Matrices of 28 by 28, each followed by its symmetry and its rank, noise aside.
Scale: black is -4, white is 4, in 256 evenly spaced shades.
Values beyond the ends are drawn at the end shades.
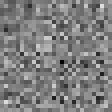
symmetric, rank six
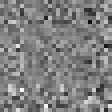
antisymmetric, rank six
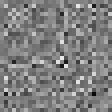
symmetric, rank four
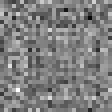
antisymmetric, rank six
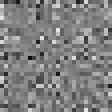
antisymmetric, rank four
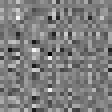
no symmetry, rank four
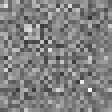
symmetric, rank six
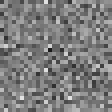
no symmetry, rank eight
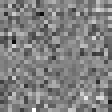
no symmetry, rank eight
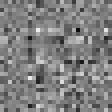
antisymmetric, rank four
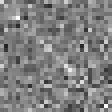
symmetric, rank six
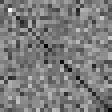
symmetric, rank eight
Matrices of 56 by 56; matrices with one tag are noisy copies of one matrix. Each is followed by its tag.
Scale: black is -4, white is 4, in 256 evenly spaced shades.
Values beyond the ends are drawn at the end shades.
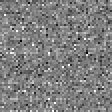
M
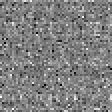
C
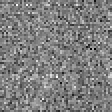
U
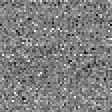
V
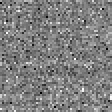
C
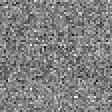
V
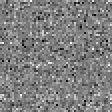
C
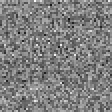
V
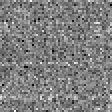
C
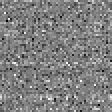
C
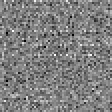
V
